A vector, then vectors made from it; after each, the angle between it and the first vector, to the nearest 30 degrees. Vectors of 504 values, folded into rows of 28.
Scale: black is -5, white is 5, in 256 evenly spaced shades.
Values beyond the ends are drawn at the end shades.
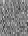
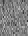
150 degrees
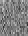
30 degrees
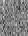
30 degrees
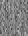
60 degrees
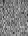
150 degrees
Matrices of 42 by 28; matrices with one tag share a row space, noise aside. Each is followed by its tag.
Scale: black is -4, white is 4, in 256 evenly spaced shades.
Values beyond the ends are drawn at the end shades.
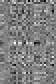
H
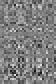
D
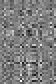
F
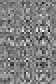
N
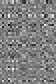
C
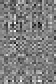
D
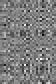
N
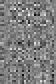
H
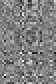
F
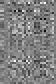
H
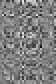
F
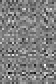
C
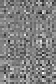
N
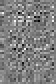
H
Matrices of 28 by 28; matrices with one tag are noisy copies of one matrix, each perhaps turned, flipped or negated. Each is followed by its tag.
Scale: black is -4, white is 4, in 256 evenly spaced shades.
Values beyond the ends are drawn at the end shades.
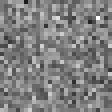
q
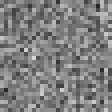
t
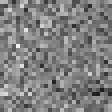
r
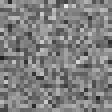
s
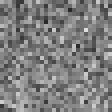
r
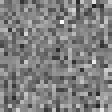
t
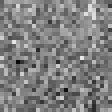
r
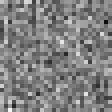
t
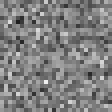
q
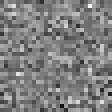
t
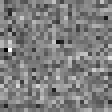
s
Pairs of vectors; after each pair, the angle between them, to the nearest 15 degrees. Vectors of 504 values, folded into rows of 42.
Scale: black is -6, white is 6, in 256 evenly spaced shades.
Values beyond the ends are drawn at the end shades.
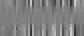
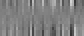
150 degrees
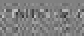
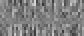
60 degrees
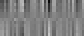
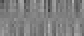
30 degrees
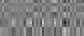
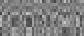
135 degrees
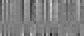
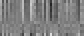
165 degrees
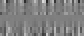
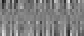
105 degrees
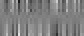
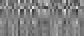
120 degrees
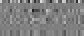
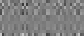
90 degrees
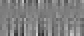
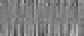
45 degrees
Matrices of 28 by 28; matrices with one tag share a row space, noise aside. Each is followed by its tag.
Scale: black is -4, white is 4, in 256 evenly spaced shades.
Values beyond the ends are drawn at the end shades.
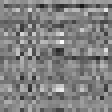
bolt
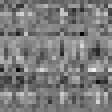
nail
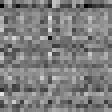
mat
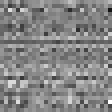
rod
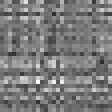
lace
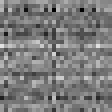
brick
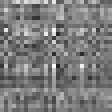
brick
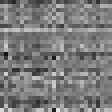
brick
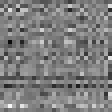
rod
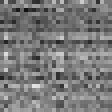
brick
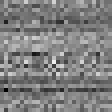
brick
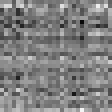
nail
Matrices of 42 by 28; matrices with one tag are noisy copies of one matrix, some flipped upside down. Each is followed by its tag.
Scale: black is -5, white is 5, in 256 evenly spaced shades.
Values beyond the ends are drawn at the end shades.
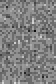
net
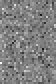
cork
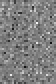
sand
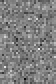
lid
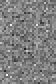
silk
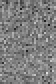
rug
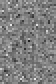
silk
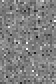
net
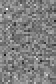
silk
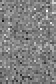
rug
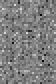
cork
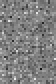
cork
